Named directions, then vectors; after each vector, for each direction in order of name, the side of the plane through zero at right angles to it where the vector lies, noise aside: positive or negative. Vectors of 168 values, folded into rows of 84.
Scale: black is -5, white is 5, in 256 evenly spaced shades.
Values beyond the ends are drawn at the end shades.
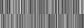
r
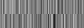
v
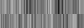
positive, positive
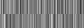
negative, positive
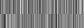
positive, negative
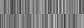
negative, negative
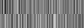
positive, negative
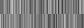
positive, positive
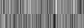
negative, positive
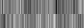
positive, negative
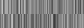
negative, positive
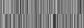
negative, positive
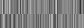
negative, positive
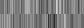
positive, positive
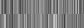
negative, negative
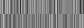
negative, positive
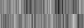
positive, positive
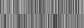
positive, positive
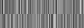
positive, negative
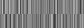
negative, positive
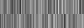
negative, negative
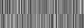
positive, negative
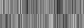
negative, positive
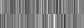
negative, negative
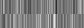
positive, negative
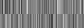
positive, negative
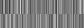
positive, negative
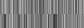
positive, positive
